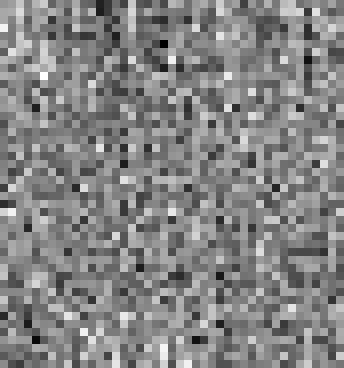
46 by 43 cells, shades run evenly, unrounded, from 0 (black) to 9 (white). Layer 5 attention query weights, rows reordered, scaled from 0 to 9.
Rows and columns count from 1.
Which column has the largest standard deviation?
21
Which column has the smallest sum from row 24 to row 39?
28
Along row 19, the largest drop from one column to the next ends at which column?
14
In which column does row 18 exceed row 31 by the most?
41
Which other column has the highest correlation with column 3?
17
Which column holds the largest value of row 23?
16
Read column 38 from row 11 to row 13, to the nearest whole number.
5 6 5
